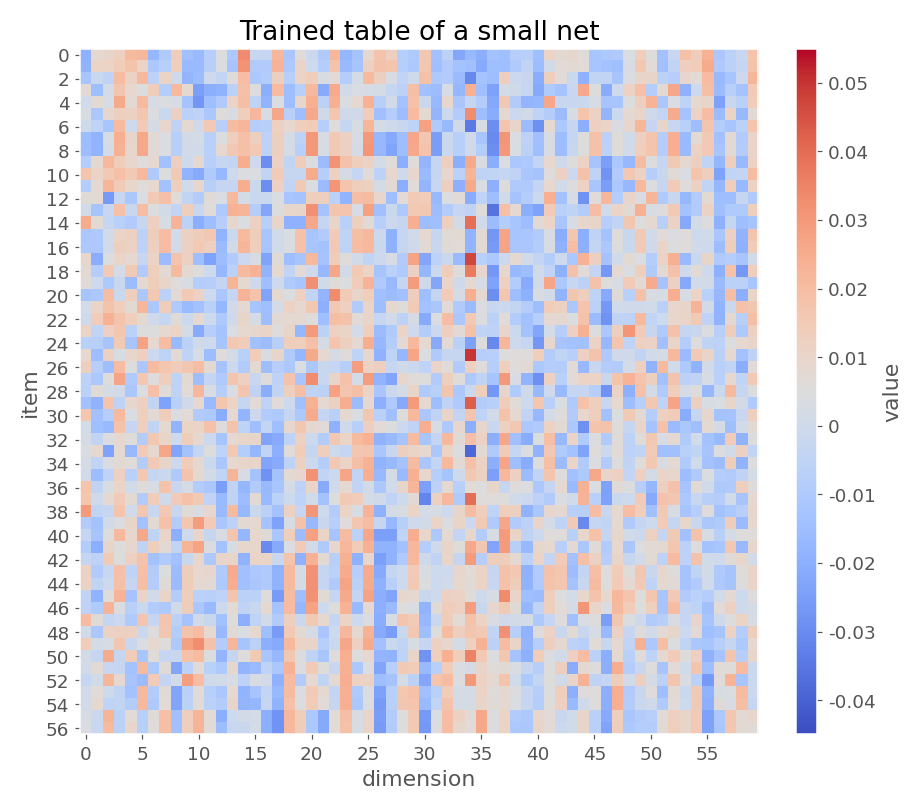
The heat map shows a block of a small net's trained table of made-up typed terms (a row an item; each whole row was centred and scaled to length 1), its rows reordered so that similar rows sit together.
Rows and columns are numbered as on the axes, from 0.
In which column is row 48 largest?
37
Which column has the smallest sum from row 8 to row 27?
36
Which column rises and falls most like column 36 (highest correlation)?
42
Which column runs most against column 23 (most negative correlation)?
26
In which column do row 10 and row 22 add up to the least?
46
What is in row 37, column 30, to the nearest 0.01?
-0.03
